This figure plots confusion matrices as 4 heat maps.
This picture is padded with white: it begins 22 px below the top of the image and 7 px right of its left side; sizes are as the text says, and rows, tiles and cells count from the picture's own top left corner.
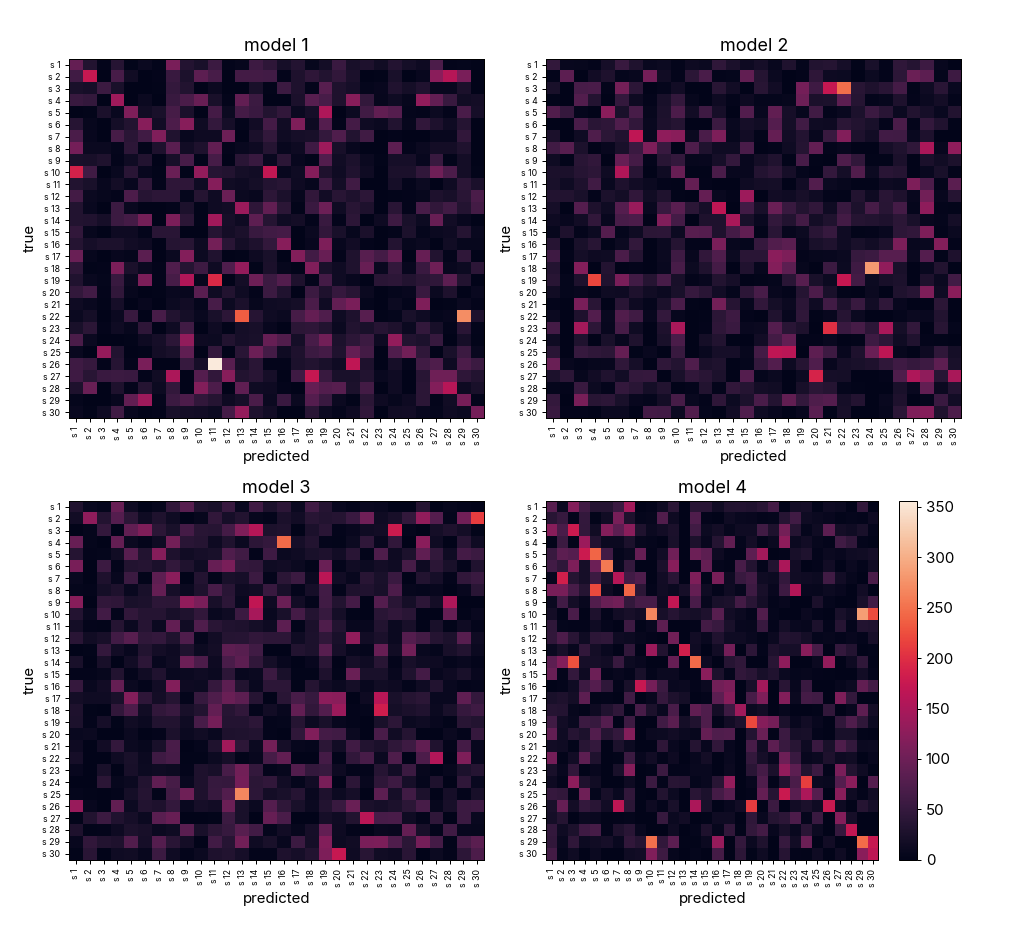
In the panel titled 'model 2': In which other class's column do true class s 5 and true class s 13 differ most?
s 28
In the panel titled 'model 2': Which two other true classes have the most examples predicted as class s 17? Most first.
s 25, s 18
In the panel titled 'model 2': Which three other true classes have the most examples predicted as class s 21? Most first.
s 23, s 3, s 29
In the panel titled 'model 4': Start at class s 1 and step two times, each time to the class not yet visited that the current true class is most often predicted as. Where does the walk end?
s 5
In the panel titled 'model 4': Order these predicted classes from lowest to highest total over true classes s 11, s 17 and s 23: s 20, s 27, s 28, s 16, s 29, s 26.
s 26, s 29, s 28, s 16, s 20, s 27
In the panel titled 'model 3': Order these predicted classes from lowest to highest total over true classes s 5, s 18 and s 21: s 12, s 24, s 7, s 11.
s 24, s 11, s 7, s 12
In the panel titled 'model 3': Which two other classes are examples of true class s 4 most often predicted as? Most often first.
s 16, s 26
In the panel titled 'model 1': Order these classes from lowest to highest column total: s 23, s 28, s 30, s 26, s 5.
s 23, s 30, s 5, s 28, s 26
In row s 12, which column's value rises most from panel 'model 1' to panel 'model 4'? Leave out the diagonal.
s 2
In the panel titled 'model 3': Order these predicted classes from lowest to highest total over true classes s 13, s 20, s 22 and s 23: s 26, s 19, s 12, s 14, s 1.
s 1, s 26, s 14, s 12, s 19
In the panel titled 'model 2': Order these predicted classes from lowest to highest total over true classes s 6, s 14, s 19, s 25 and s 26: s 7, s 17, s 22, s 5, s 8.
s 8, s 5, s 7, s 22, s 17
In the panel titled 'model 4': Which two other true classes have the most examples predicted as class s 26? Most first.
s 14, s 3
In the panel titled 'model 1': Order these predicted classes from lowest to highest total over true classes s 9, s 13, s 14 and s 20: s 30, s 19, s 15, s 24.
s 30, s 24, s 15, s 19
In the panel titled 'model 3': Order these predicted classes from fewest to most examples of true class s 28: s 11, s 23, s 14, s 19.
s 23, s 11, s 14, s 19
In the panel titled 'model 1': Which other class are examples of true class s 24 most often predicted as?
s 9
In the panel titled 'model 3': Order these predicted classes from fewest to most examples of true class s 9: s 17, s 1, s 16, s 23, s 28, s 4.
s 17, s 4, s 23, s 16, s 1, s 28
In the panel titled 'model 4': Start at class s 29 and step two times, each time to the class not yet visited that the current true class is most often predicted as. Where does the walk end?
s 30
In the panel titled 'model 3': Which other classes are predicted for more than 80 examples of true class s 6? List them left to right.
s 1, s 11, s 12, s 19
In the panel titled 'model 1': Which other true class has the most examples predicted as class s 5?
s 29
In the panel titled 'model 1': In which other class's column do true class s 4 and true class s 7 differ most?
s 26
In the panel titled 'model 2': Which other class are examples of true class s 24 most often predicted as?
s 18
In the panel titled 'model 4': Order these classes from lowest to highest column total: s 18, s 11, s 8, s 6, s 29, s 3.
s 18, s 11, s 6, s 29, s 3, s 8
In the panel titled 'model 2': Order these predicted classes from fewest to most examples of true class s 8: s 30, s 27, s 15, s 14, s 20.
s 14, s 27, s 15, s 20, s 30
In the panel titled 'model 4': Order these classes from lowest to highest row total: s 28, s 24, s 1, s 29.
s 28, s 1, s 24, s 29
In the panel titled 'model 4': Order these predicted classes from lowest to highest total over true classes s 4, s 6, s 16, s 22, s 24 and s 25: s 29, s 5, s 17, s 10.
s 29, s 10, s 5, s 17
